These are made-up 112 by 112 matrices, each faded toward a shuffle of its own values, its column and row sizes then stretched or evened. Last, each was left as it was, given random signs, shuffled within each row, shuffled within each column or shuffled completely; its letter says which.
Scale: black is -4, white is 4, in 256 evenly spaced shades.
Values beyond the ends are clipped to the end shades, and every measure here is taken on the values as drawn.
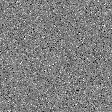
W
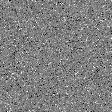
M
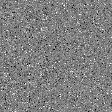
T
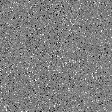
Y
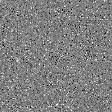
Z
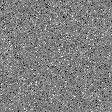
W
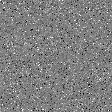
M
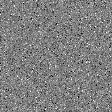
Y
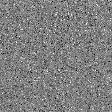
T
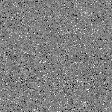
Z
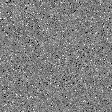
W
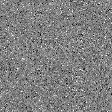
Z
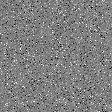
Y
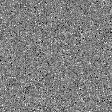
Z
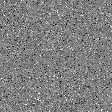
M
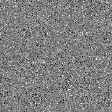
Z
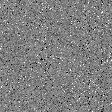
Y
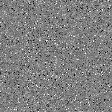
Z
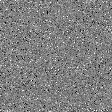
M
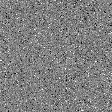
Y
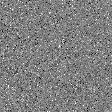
Y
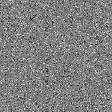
Z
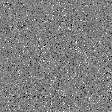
Z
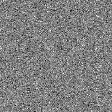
Z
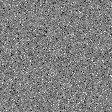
W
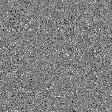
Z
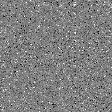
Z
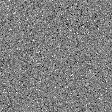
Y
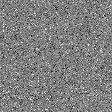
T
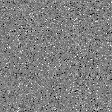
Z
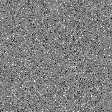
Y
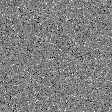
W
